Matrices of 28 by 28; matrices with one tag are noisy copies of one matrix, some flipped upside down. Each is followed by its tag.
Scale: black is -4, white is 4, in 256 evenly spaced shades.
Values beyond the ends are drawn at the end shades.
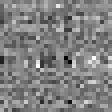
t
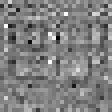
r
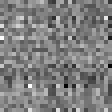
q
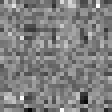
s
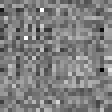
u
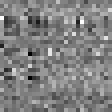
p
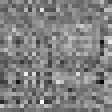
u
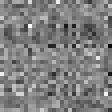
q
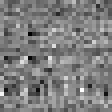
p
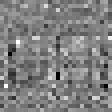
r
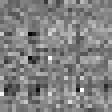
p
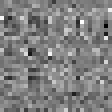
p
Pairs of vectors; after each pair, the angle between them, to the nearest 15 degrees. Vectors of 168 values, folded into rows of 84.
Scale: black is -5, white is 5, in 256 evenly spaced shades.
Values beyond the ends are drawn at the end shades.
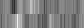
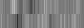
165 degrees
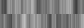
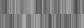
30 degrees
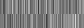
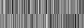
165 degrees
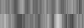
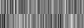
120 degrees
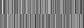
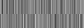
135 degrees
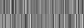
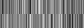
90 degrees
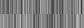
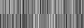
150 degrees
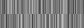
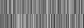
75 degrees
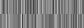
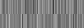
30 degrees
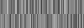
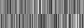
135 degrees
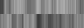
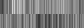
45 degrees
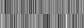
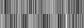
30 degrees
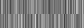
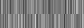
15 degrees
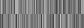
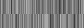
45 degrees
